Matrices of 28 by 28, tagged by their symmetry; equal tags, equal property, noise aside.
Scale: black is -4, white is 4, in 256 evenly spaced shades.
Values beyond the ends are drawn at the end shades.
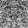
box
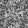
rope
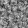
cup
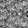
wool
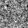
cup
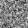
rope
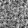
cup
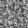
cup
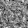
cup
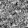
rope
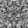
box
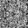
wool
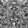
box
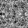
wool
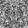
box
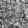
cup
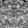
box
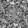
rope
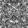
box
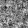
cup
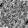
rope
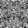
box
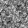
rope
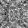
wool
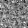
cup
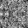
wool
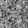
wool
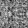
wool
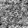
rope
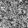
cup
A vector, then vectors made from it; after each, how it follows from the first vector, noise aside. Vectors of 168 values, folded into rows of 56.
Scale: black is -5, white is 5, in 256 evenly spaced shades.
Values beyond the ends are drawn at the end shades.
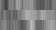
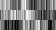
reversed, scaled up.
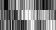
scaled up.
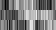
scaled up.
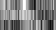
reversed, scaled up.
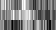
reversed, scaled up.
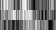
reversed, scaled up.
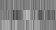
wrapped around, negated, partly zeroed.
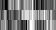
scaled up.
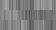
negated, shrunk.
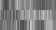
copied.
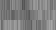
reversed, negated, shrunk.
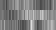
copied.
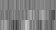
wrapped around, negated, partly zeroed.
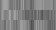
negated, shrunk.
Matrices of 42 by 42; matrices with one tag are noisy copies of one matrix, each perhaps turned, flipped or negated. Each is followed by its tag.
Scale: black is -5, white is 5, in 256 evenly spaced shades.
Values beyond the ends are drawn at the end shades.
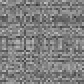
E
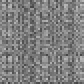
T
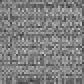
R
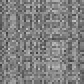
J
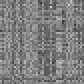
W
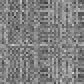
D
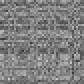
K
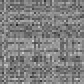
W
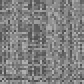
W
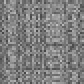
J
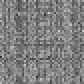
E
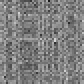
J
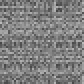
T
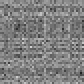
J
